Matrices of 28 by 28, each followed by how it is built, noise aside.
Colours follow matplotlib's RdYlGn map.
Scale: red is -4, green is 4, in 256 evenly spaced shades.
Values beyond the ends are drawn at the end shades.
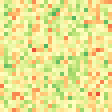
blocks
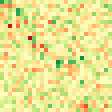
block diagonal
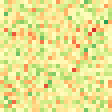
noise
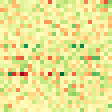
uneven rows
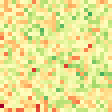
smooth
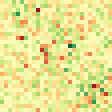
block diagonal
